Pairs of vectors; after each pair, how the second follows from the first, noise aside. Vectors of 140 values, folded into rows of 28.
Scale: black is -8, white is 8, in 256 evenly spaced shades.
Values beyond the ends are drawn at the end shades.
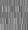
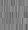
wrapped around, negated, shrunk.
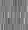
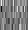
wrapped around, scaled up.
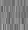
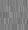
wrapped around, shrunk.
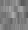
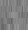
wrapped around, negated, shrunk.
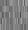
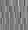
copied.
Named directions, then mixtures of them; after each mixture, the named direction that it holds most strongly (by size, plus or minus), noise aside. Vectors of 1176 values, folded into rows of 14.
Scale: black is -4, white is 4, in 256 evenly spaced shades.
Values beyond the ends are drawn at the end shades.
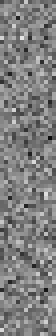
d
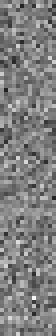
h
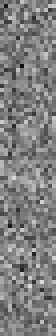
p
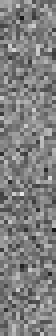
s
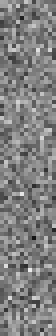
s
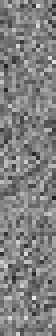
h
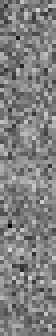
p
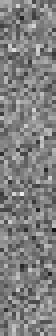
s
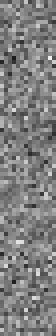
h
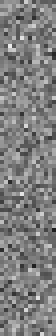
s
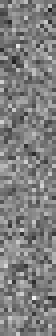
h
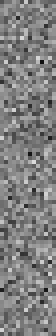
d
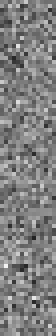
h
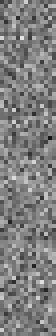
d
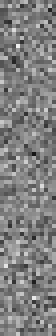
h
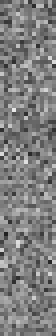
h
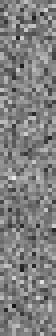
p
